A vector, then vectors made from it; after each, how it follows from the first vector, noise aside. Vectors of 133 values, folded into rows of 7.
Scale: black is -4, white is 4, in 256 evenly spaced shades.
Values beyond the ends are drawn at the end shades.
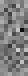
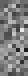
negated.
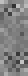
partly zeroed.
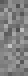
negated, shrunk.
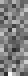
wrapped around, negated.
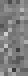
wrapped around, negated, partly zeroed.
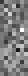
negated.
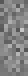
negated, shrunk.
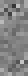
partly zeroed.
